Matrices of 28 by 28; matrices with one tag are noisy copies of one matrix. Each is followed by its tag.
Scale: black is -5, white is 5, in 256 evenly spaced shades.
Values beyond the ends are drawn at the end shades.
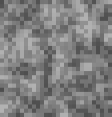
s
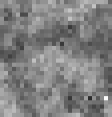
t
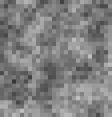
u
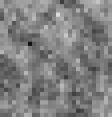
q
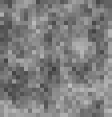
u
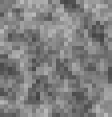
q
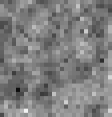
u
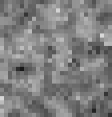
s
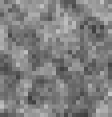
q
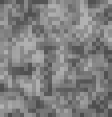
s
